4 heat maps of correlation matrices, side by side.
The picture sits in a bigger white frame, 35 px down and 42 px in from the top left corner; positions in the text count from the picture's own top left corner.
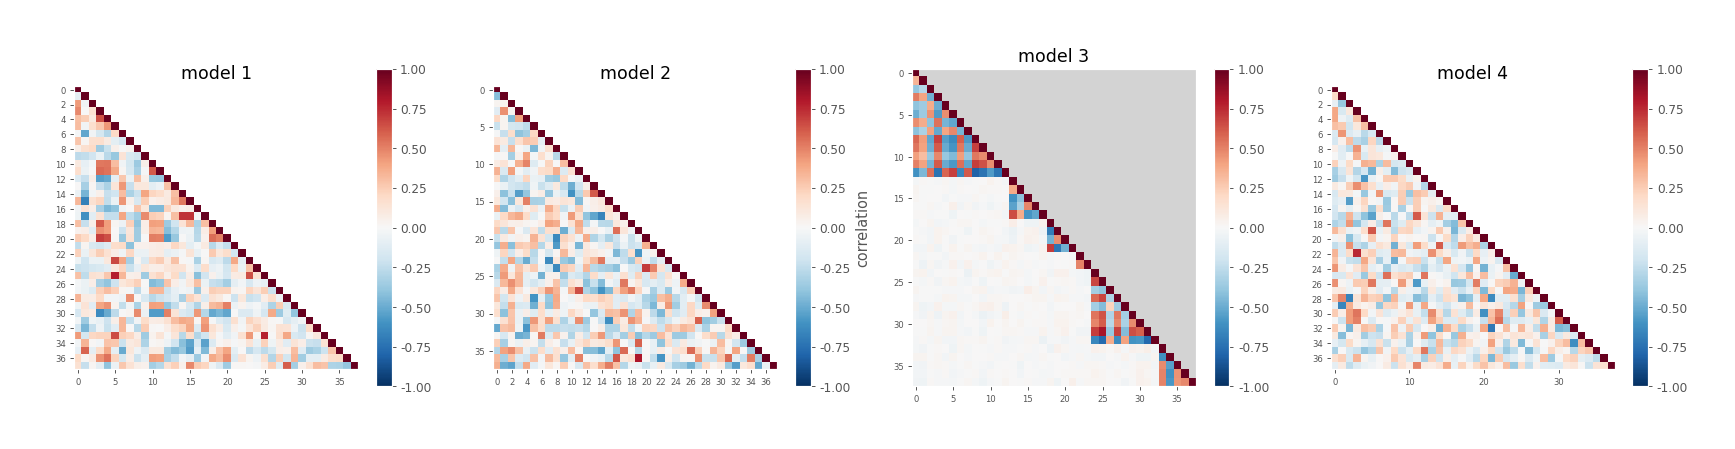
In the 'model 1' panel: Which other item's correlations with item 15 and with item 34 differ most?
17
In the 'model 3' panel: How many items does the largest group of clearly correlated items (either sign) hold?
13
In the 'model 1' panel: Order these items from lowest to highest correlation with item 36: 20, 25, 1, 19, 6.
6, 1, 25, 19, 20
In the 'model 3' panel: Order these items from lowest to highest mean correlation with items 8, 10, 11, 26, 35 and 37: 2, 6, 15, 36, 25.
2, 25, 15, 36, 6
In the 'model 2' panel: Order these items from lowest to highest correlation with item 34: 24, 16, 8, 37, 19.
24, 8, 37, 16, 19
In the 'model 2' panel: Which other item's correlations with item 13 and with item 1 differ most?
14
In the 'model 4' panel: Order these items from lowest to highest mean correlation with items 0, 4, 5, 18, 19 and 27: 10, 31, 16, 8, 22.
16, 8, 31, 22, 10
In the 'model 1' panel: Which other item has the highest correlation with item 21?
23
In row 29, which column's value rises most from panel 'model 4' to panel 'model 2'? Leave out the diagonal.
28
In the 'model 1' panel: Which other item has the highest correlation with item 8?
30
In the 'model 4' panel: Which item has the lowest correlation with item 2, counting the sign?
28
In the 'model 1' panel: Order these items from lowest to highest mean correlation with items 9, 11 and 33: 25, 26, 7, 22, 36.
26, 7, 22, 36, 25
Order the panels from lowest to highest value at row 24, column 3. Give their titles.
model 1, model 3, model 4, model 2
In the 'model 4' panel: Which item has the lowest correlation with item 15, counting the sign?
2
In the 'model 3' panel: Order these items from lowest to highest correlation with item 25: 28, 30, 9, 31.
28, 9, 30, 31
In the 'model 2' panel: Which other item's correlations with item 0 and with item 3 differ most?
1
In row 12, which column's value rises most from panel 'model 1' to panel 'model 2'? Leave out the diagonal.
20
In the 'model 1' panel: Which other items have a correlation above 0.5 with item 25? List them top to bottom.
5, 23, 33
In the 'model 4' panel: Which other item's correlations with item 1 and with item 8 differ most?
29
